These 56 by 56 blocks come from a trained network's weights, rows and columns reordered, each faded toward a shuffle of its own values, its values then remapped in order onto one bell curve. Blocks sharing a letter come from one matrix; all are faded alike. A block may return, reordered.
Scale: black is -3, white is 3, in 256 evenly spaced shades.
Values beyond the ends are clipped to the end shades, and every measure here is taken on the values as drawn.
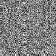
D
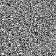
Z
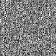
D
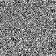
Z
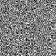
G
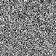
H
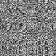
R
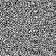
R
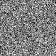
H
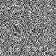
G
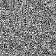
Z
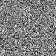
Z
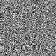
G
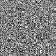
D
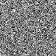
Z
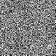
Z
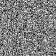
H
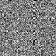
D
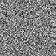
G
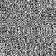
R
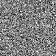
H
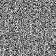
H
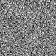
H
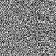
R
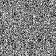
H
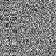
R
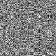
G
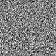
G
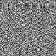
R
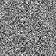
G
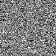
Z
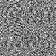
R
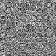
R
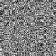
R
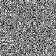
D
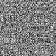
R
